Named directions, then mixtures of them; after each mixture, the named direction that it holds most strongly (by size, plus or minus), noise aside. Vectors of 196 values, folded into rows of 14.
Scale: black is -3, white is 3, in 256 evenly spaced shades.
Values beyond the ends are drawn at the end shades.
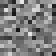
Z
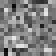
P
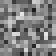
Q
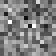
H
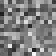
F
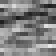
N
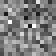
H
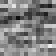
N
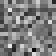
F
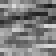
N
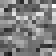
Z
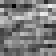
N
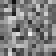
Q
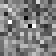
H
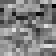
N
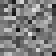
Z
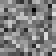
Q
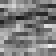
N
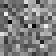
H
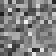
F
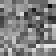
N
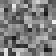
P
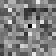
H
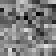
N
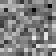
Q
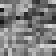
N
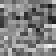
N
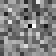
H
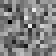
H
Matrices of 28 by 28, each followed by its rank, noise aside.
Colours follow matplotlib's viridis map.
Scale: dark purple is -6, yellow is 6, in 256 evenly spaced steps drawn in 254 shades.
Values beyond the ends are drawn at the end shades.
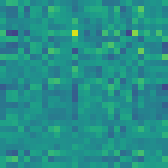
three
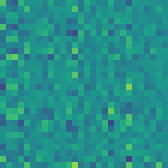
three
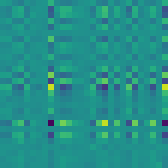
one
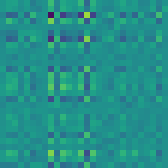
one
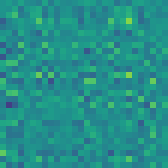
four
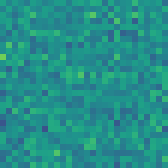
six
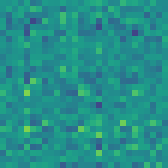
four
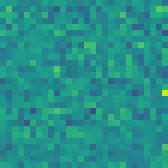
six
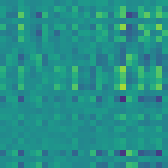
two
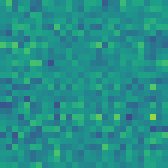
six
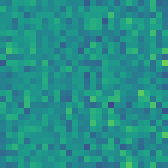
six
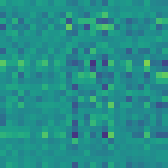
three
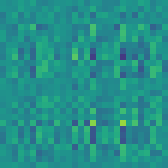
two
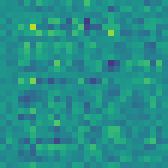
four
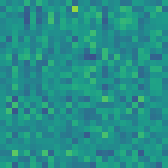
four
